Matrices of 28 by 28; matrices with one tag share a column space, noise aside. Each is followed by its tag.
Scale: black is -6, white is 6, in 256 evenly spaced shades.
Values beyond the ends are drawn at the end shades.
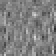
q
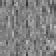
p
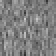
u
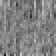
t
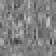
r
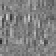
r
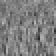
q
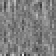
t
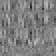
r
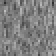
p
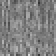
t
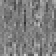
t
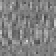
r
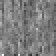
t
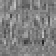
r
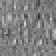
r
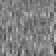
q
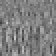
q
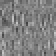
u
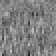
q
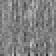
t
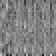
t
